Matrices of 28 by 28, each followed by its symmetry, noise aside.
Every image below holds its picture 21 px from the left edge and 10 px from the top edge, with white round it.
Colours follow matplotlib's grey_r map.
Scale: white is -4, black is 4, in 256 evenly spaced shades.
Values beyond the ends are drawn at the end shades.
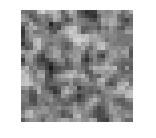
antisymmetric.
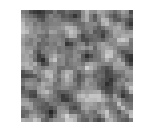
antisymmetric.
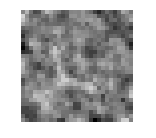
symmetric across the other diagonal.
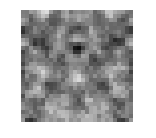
mirrored left to right.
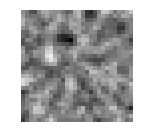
antisymmetric.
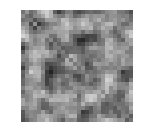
symmetric.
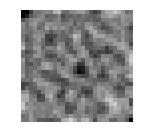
symmetric.
